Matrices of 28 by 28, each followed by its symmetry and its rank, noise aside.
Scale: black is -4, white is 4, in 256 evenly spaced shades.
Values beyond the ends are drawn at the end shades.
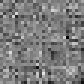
symmetric, rank six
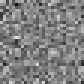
no symmetry, rank six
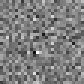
no symmetry, rank six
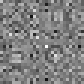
symmetric, rank five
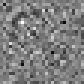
symmetric, rank seven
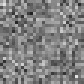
symmetric, rank seven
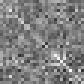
symmetric, rank five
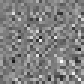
symmetric, rank five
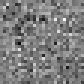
symmetric, rank seven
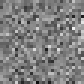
no symmetry, rank seven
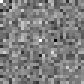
symmetric, rank five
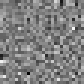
antisymmetric, rank six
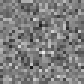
no symmetry, rank seven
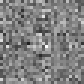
no symmetry, rank six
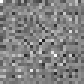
symmetric, rank six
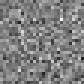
no symmetry, rank six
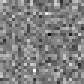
no symmetry, rank seven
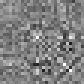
symmetric, rank five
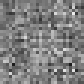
no symmetry, rank five
